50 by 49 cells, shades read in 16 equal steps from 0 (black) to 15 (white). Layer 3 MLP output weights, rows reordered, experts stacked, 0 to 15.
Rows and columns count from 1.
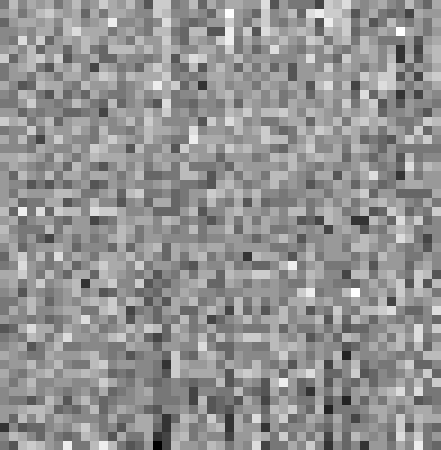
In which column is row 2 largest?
26
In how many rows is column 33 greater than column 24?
23
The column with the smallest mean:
18
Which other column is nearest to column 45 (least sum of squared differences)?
47
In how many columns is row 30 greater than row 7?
19
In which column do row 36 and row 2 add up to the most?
36
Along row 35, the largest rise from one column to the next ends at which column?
27
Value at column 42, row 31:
7
